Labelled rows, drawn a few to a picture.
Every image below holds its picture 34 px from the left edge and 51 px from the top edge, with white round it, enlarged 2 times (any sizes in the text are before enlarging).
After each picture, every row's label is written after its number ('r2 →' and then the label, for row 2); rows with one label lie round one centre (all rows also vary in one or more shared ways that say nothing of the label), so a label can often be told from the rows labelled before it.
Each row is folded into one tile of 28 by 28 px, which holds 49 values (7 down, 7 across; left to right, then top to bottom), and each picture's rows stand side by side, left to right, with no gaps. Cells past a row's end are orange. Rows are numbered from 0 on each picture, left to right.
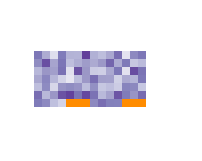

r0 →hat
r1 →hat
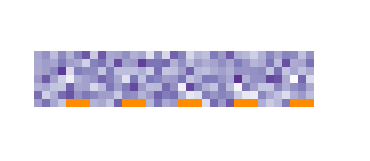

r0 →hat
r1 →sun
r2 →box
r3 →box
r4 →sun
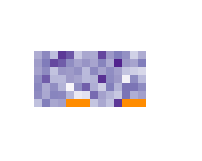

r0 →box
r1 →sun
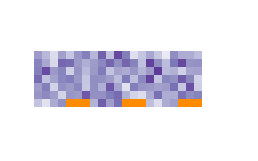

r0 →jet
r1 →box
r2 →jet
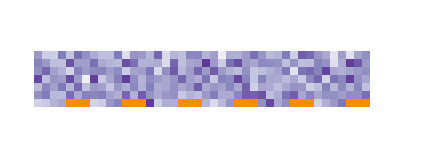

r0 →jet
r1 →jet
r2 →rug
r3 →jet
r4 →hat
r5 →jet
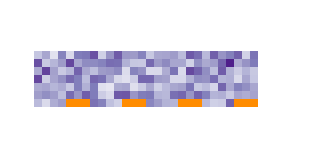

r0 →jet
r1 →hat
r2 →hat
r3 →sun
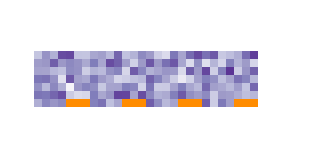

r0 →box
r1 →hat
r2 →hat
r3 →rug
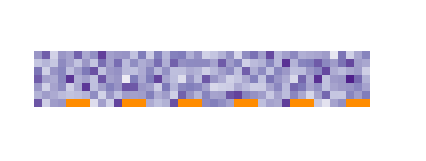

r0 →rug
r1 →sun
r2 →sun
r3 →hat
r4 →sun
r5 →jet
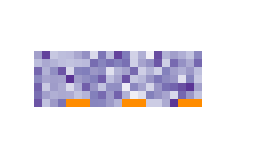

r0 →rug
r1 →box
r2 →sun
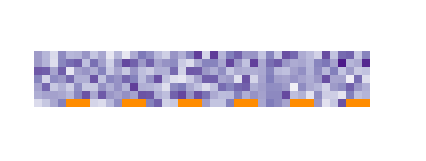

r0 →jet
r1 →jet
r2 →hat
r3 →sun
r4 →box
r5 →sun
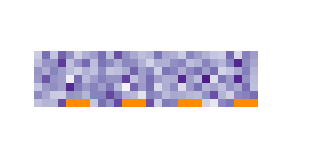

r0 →sun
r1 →box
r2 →rug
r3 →jet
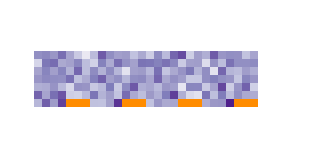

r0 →box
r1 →sun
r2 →box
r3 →sun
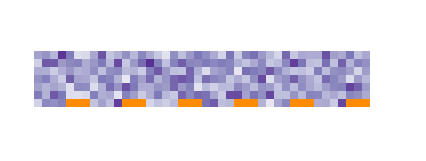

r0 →box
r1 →sun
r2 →jet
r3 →hat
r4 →jet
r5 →sun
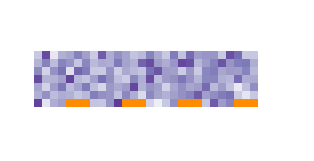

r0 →rug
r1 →sun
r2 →jet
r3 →box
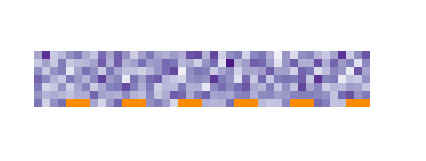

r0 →rug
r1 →sun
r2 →hat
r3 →sun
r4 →jet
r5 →hat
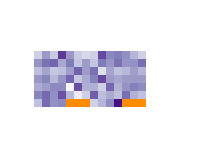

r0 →box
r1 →sun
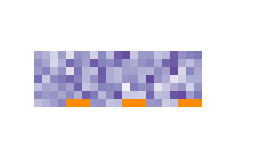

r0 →jet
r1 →box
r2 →hat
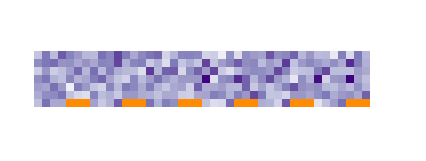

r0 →box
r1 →sun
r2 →rug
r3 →jet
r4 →sun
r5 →jet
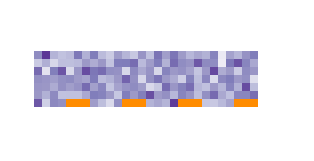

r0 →rug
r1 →jet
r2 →sun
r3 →jet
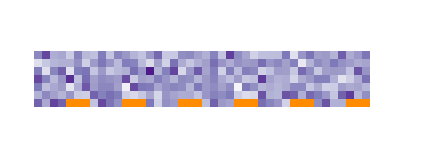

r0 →rug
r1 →box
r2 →rug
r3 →box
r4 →hat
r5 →hat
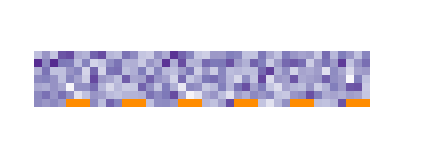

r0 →box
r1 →rug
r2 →box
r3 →sun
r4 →jet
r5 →sun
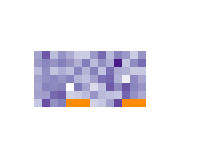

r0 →box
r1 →sun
